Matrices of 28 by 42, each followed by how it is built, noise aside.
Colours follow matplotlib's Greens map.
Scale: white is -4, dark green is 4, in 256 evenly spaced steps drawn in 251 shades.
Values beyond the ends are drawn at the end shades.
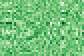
low rank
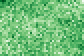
smooth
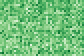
blocks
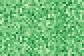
repeating rows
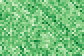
Toeplitz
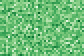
repeating rows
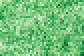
smooth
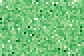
sparse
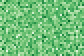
repeating rows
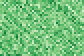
Toeplitz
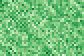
Toeplitz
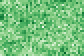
smooth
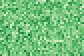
noise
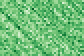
Toeplitz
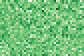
low rank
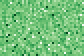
sparse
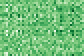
low rank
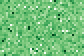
sparse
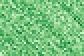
Toeplitz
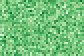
noise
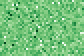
sparse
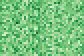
repeating rows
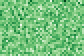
noise
